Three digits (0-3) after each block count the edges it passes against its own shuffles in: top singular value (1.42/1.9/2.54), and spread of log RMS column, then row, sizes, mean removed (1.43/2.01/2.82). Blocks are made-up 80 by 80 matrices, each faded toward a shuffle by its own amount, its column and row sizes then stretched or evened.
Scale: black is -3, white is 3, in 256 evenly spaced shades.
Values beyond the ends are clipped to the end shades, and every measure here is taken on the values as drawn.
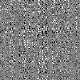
2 3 2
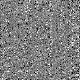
1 2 0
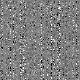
0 3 1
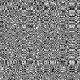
3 0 2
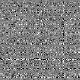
2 2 3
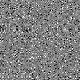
2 0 0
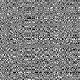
3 0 3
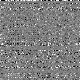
2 0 3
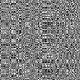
3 2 1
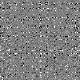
1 2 3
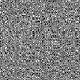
2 1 1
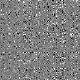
0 3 2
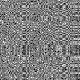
3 1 0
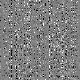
2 3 0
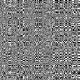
3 3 3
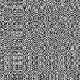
3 1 0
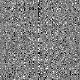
1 3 2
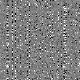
2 3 1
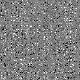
1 2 2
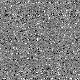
0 0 2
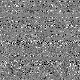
0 0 3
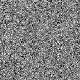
1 1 0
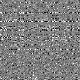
2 0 3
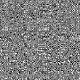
2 1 2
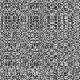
3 2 0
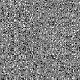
2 1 0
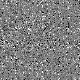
0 2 1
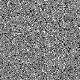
1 1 0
